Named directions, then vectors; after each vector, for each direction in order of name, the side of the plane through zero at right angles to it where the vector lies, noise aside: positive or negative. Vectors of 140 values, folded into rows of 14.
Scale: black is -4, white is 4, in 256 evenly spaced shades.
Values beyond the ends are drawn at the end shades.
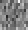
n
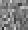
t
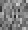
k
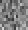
negative, positive, negative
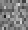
positive, negative, negative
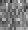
positive, positive, negative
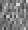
positive, negative, negative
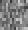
positive, positive, negative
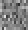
negative, positive, positive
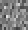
positive, negative, negative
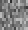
positive, positive, negative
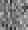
positive, positive, negative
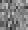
positive, positive, negative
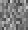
negative, negative, positive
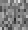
positive, positive, positive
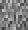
positive, negative, positive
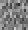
negative, positive, positive
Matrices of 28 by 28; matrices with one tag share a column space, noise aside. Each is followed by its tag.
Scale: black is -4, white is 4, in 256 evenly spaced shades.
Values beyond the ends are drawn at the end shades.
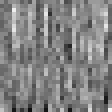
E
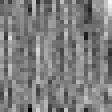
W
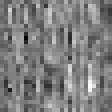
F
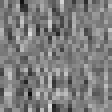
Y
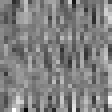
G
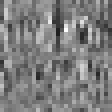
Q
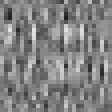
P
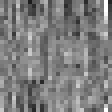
W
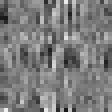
G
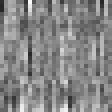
W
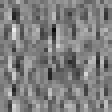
P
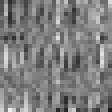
G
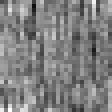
W
